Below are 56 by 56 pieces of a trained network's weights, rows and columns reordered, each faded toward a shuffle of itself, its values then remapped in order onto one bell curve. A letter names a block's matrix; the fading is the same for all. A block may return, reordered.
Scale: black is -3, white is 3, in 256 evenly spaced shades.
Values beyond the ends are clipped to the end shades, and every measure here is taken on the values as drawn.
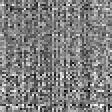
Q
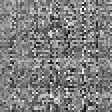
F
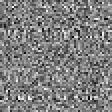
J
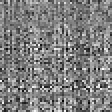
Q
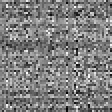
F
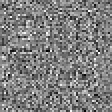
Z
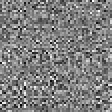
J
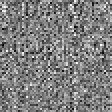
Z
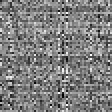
F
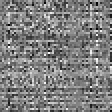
F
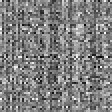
Q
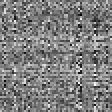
F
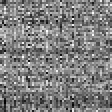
F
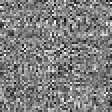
Z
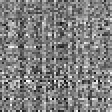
Q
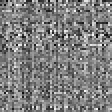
Q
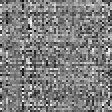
F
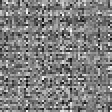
F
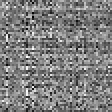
F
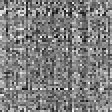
Q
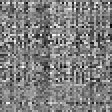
Q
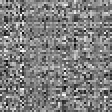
F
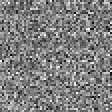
J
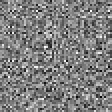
J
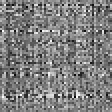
Q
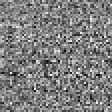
Z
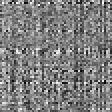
Q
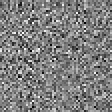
Z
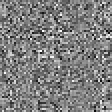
Z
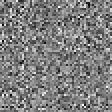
Z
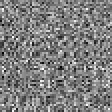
J
